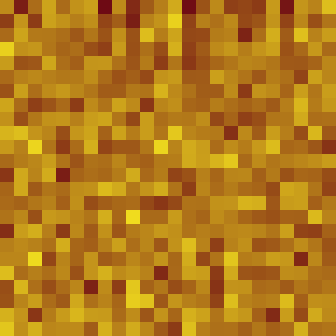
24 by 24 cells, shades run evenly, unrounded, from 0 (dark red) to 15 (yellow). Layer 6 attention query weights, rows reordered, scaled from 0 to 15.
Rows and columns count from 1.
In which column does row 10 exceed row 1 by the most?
2
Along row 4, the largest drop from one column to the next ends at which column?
14
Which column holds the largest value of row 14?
8
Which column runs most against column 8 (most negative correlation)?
20
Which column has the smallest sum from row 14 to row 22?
16
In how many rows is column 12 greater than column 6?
11
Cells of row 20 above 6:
18
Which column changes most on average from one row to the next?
3
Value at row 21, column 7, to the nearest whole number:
2
